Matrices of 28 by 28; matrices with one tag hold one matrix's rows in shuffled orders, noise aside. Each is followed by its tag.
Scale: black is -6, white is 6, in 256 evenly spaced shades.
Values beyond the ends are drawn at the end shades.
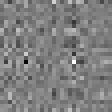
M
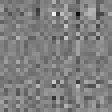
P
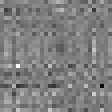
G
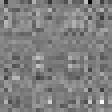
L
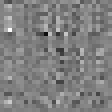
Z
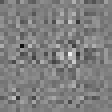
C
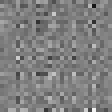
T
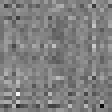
G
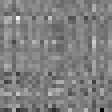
G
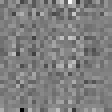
C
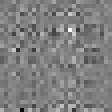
C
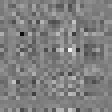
C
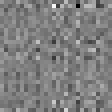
P
